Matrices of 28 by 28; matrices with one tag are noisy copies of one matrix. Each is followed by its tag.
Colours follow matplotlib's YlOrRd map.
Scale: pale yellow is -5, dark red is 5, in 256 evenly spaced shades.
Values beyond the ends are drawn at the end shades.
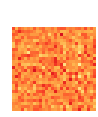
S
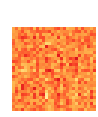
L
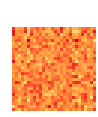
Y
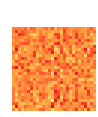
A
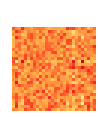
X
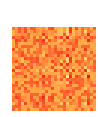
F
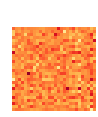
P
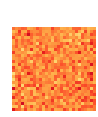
P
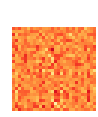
A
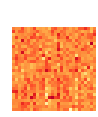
L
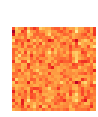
Y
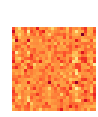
Y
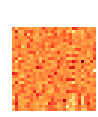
X
